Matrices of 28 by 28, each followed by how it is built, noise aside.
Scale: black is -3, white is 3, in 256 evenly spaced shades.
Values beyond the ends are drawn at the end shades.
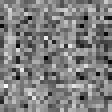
blocks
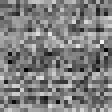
blocks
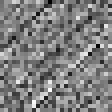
Hankel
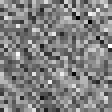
Toeplitz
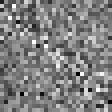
banded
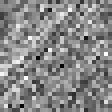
Hankel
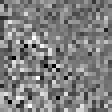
lower triangular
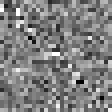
banded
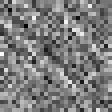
Toeplitz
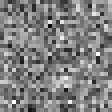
blocks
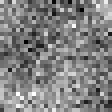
smooth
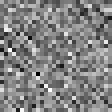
Toeplitz
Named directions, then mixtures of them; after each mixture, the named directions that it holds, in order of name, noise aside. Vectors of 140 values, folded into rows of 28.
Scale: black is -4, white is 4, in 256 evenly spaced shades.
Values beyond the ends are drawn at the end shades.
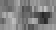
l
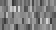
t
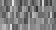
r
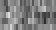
l, r, t.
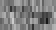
l, r, t.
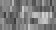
l, r.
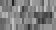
l, r, t.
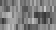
l, t.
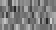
t.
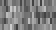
l, r, t.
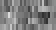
l, r.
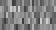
t.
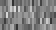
t.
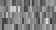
t.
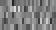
t.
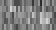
l, r, t.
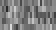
l, r, t.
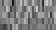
r.
